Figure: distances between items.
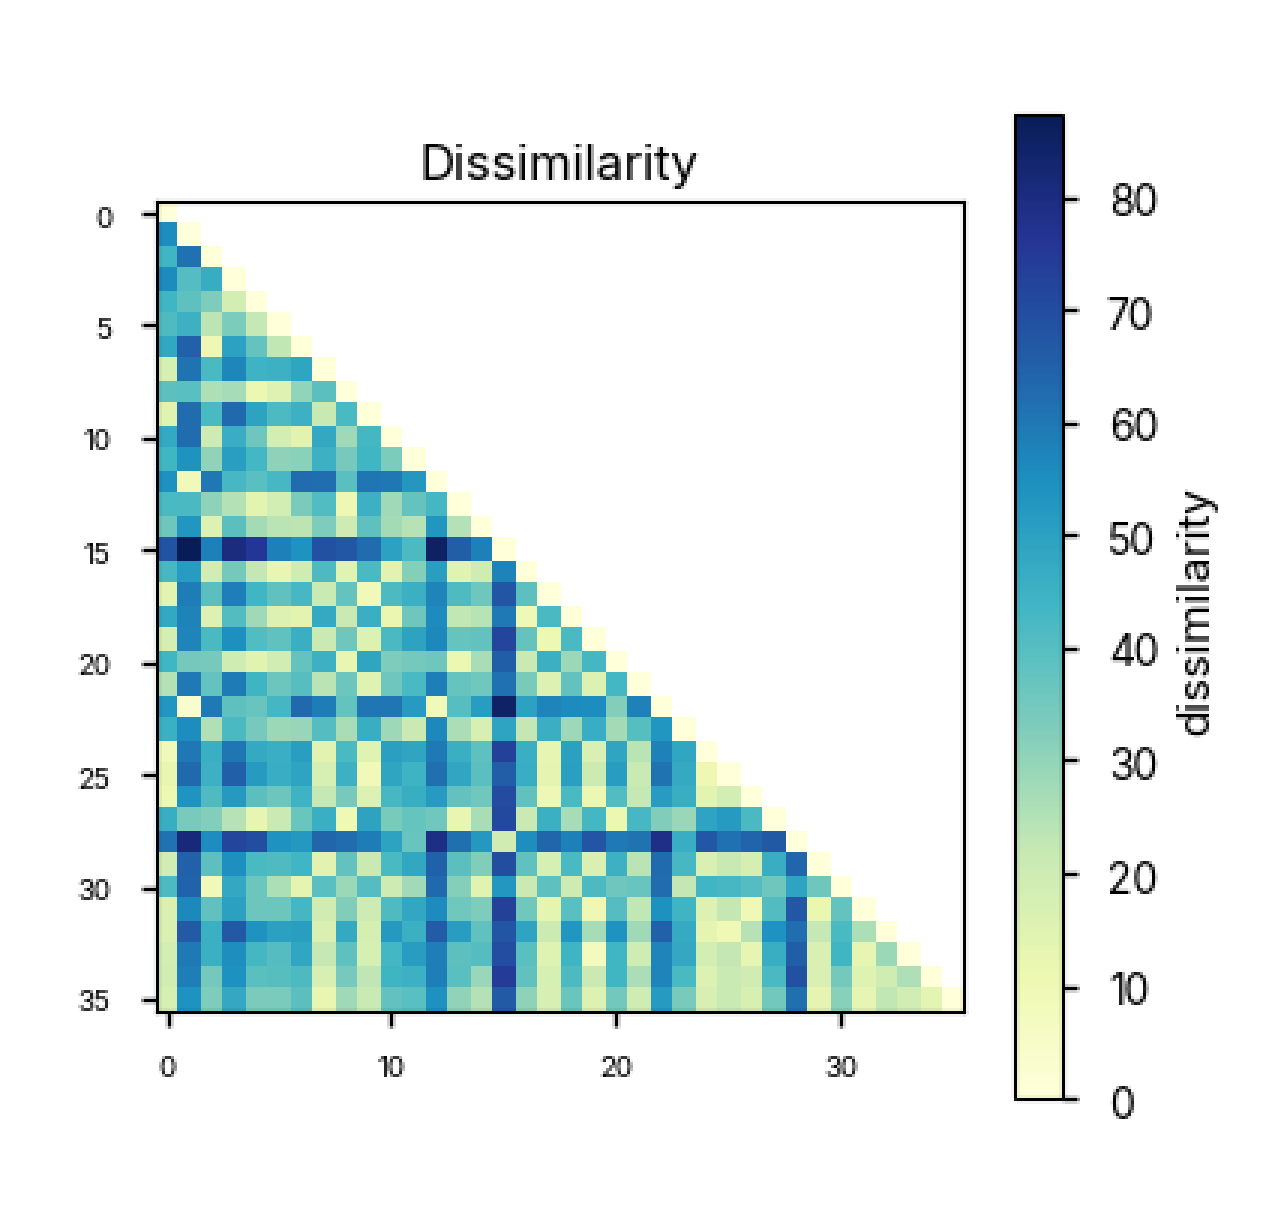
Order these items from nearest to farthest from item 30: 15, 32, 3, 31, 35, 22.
35, 31, 32, 3, 15, 22
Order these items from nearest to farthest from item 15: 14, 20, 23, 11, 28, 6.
28, 11, 23, 6, 14, 20
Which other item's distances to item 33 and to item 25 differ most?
32
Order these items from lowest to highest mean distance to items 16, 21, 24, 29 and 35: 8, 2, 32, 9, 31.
31, 9, 32, 8, 2
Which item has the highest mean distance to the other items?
15
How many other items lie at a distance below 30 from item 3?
5
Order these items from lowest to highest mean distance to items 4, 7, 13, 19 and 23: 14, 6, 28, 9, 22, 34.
14, 34, 9, 6, 22, 28
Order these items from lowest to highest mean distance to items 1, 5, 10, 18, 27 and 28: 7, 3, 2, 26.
2, 3, 26, 7
